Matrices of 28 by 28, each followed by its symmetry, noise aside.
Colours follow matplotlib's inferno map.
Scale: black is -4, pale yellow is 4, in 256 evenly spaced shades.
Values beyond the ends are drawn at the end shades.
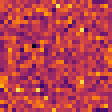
mirrored top to bottom.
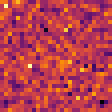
symmetric.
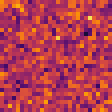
no symmetry.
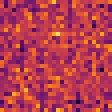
same after a half turn.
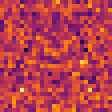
mirrored left to right.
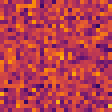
mirrored top to bottom.
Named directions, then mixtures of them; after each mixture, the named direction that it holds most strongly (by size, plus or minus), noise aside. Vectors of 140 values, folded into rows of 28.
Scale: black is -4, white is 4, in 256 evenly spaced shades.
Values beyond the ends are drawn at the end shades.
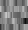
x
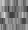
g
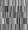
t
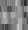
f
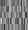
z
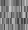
z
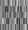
t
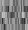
g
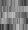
f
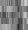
f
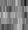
f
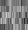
z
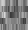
g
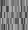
z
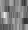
f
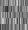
t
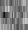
f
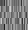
z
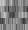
g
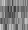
x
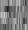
t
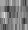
g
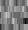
x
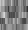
g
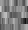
x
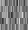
t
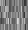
z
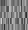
z
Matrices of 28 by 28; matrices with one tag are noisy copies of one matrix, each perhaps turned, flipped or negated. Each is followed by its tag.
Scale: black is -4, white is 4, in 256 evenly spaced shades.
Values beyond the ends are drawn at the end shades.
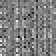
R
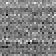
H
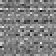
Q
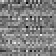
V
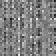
R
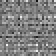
R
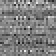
V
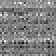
H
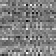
V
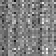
H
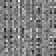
R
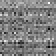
H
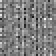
R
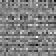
R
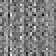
Q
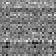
H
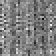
V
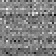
H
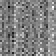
H
